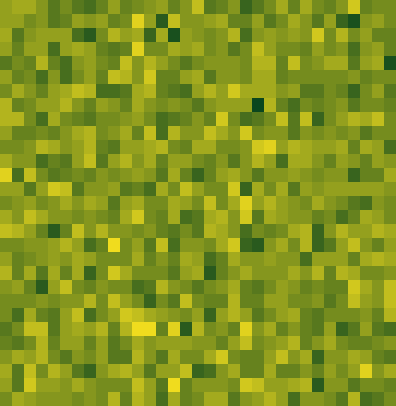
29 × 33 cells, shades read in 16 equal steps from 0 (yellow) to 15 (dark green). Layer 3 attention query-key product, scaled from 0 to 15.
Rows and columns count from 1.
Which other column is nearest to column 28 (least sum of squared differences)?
9
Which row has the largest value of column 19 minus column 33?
22
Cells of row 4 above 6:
19
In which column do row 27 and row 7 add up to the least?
20
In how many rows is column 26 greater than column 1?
15
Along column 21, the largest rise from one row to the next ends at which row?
17
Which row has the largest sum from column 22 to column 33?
8
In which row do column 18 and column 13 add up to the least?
10
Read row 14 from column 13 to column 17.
11 5 8 3 6
